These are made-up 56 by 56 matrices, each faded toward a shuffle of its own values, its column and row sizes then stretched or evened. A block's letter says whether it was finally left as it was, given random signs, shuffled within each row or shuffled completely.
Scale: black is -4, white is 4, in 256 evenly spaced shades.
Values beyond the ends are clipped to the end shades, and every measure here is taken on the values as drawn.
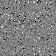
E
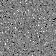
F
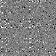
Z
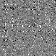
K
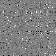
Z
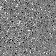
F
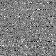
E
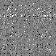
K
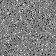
F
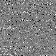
E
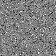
F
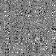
Z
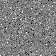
F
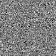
E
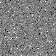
F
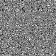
E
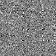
K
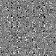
Z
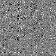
K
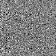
K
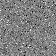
F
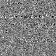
E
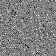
F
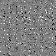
Z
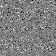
E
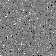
F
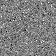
F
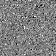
E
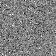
F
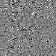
Z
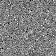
F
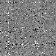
K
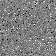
F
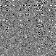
K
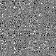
K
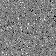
F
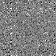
K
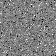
F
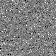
F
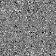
K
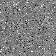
E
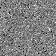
F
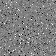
F
